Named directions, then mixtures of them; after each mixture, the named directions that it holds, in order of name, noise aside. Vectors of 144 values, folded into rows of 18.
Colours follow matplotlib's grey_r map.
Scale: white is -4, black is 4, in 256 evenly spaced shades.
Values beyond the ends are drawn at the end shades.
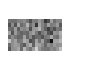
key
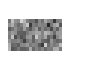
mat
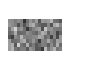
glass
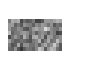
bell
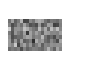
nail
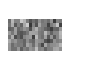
key, mat.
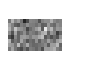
bell, glass, nail.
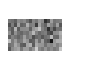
key.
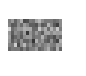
nail.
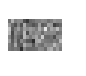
bell, nail.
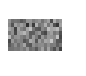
glass, key, mat.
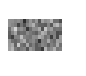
glass.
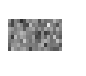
mat.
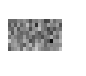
key.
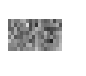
key, mat.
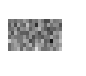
key.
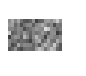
bell.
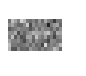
mat.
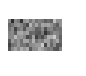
glass, mat, nail.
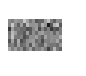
mat, nail.
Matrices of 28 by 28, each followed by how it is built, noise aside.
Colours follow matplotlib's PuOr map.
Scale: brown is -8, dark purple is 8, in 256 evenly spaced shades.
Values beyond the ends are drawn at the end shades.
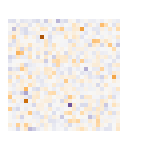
sparse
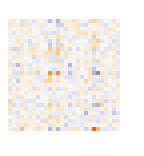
low rank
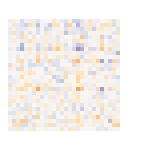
low rank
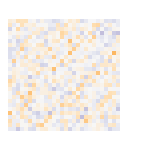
Hankel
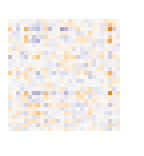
low rank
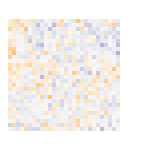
smooth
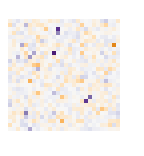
sparse
